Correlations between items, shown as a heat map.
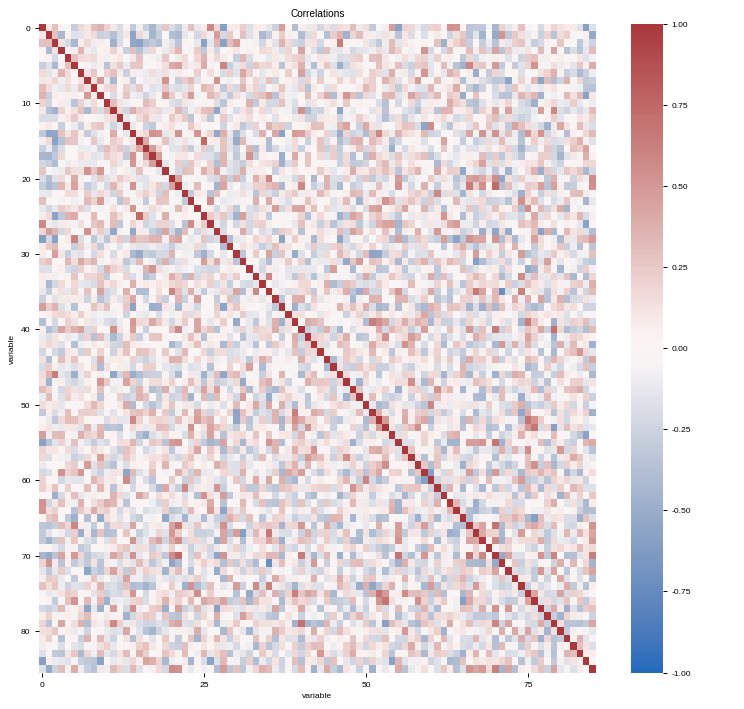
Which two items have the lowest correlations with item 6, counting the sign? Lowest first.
67, 83
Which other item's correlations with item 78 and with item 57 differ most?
47
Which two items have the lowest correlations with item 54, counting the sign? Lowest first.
84, 16
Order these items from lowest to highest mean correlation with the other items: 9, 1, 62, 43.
1, 62, 43, 9
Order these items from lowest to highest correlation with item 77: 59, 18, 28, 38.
38, 28, 18, 59
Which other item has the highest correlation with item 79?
40
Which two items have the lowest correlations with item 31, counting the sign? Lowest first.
67, 47
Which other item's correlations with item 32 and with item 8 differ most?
17
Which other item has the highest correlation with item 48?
61
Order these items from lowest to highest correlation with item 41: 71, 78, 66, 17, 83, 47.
71, 78, 66, 83, 17, 47
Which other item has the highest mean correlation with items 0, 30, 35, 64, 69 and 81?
74
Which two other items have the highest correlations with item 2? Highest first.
46, 30
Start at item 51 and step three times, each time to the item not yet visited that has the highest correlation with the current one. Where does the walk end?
52
